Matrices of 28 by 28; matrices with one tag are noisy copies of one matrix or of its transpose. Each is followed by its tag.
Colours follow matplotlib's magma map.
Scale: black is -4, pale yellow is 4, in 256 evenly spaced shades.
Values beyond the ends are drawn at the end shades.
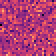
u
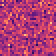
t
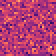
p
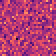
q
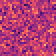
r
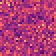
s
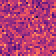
u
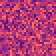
r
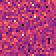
q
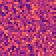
r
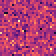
t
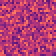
s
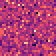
p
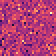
p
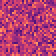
s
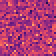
u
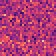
t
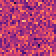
p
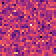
t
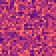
t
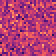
r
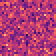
s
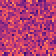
p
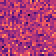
t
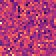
q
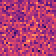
t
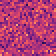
p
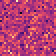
q
